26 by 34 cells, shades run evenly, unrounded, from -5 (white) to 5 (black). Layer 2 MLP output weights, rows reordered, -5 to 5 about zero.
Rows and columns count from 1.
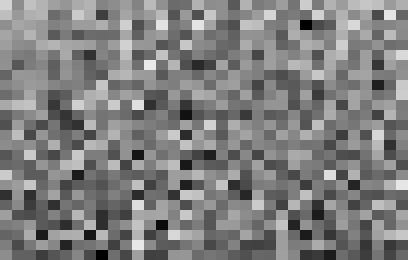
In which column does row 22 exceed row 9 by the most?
9
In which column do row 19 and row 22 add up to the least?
34
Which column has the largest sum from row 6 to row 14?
16
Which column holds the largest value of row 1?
20
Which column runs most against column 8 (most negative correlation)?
15
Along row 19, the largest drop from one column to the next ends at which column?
31
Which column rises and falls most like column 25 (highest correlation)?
14
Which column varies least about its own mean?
19
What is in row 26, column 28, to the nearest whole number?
4
